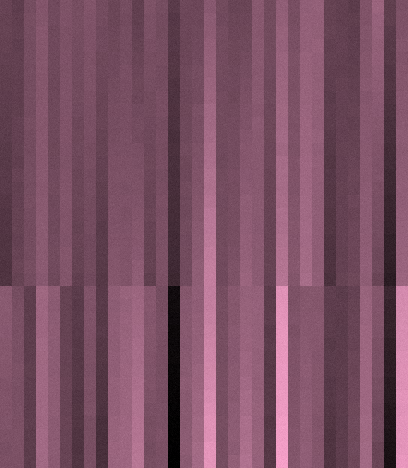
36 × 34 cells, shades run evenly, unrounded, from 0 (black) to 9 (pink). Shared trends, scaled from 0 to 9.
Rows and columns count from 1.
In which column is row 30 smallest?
15
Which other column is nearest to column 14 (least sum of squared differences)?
19
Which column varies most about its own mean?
34
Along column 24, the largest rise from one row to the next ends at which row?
23
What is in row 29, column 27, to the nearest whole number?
5
